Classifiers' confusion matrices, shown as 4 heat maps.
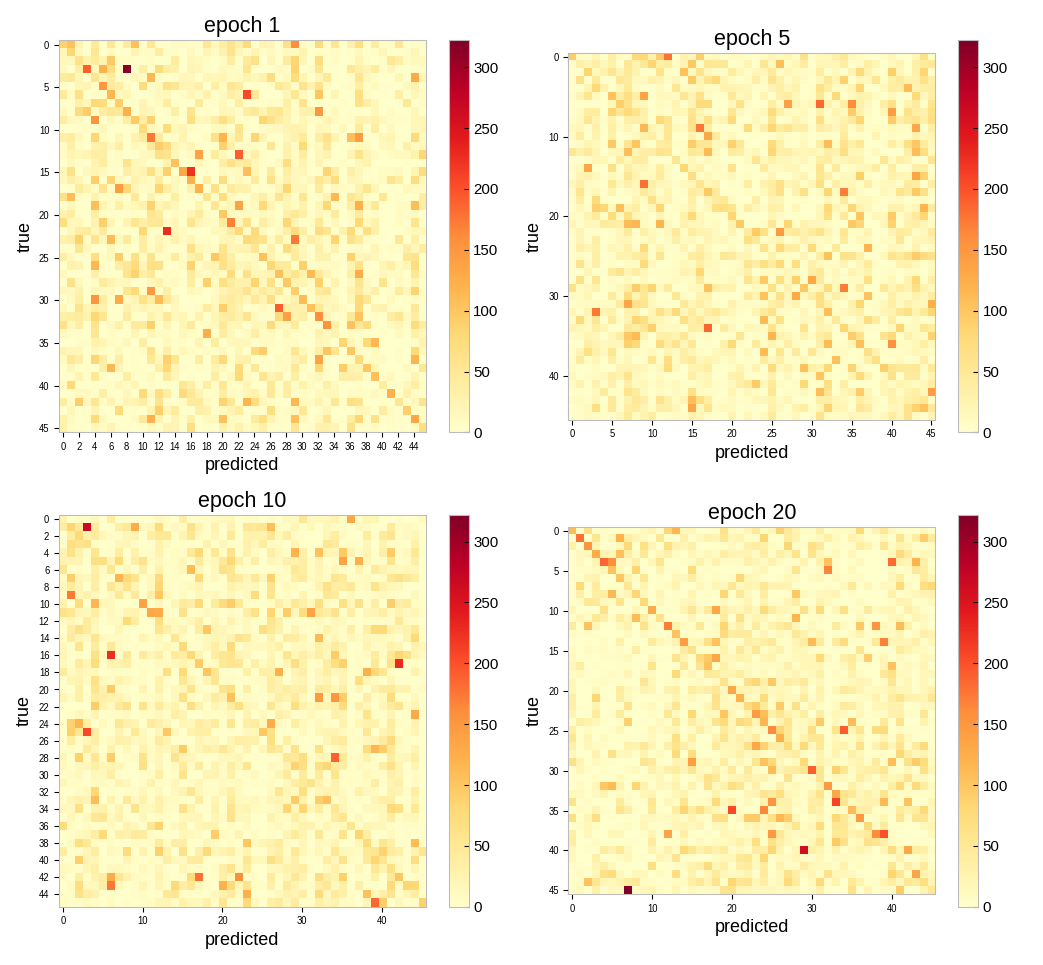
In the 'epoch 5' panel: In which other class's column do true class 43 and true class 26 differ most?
15
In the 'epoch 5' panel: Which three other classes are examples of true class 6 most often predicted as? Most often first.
31, 35, 27
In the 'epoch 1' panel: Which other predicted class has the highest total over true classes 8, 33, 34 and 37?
32
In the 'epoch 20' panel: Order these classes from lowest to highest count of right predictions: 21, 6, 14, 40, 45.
45, 40, 6, 21, 14
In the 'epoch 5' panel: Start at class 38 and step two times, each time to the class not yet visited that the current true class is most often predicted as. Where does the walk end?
24
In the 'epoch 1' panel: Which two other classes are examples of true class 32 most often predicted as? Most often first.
28, 37
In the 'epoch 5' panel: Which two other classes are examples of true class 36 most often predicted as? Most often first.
40, 32
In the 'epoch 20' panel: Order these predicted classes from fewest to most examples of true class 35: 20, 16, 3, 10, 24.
3, 10, 16, 24, 20
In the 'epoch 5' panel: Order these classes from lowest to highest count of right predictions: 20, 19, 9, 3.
3, 19, 20, 9
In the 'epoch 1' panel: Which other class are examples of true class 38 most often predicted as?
6
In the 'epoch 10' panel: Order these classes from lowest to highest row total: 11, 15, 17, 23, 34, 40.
23, 15, 40, 34, 17, 11
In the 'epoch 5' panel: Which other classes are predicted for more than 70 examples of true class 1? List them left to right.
10, 15, 26
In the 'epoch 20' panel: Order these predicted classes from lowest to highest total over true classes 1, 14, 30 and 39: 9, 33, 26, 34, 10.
9, 26, 10, 34, 33
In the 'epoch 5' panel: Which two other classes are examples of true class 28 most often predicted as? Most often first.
30, 24
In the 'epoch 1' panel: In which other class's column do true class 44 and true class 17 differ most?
7
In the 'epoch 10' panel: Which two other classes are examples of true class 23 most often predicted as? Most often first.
44, 38
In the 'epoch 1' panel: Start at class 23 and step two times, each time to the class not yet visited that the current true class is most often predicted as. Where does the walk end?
11
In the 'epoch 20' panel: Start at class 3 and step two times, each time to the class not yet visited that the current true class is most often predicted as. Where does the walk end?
21
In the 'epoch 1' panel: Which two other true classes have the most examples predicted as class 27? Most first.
31, 32
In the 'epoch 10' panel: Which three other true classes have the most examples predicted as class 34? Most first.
28, 21, 16
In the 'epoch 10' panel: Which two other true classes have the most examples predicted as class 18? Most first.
13, 39
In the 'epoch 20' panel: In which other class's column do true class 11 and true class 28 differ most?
8
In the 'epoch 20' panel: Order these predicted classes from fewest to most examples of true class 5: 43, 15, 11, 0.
0, 11, 43, 15
